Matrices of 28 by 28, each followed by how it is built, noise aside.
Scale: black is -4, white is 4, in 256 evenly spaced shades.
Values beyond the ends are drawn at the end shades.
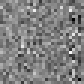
uneven columns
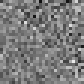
upper triangular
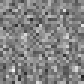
repeating columns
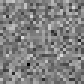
noise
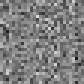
repeating rows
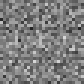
repeating columns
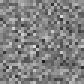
repeating rows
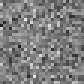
repeating rows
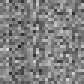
repeating rows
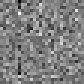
uneven columns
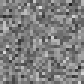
noise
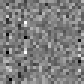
uneven columns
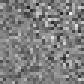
upper triangular
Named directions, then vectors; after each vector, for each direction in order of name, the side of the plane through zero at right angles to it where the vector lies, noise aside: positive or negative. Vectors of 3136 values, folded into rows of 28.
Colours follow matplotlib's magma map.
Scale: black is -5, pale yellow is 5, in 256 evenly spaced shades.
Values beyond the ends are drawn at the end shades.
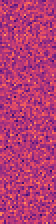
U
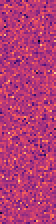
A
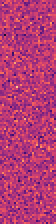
negative, negative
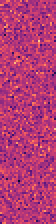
negative, negative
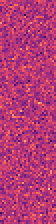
positive, negative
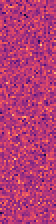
positive, negative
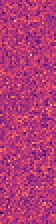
positive, negative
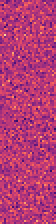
positive, positive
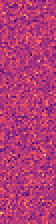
negative, positive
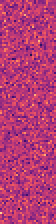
negative, positive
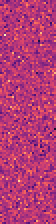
positive, positive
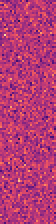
positive, positive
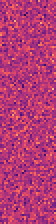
positive, negative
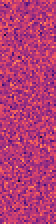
negative, negative
